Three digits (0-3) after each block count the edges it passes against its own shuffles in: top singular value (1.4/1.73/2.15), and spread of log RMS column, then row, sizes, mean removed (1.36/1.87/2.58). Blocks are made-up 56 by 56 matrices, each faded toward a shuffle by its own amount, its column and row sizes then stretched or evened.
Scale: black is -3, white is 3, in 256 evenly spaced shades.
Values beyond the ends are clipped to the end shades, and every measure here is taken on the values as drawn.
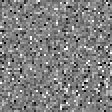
0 1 0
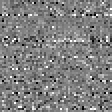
1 0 3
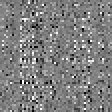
2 3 2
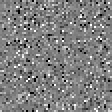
0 1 0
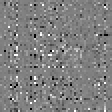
1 3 2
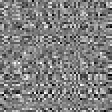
3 1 3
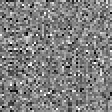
1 1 1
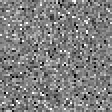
0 0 0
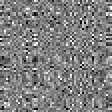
3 2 0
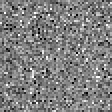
0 0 1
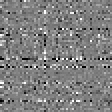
3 2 3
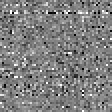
0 0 3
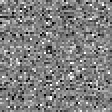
2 0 1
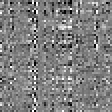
3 3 2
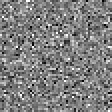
1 1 1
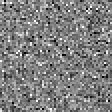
0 0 1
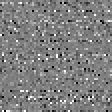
0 0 3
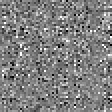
1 2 1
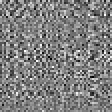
3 1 3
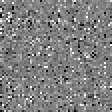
1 1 1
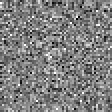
2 0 0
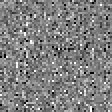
1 2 1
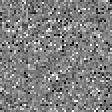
0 0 2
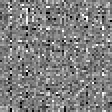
2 2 1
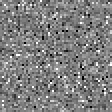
0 0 1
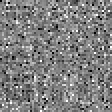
2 0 0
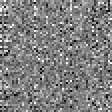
2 2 0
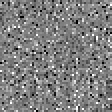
1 1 0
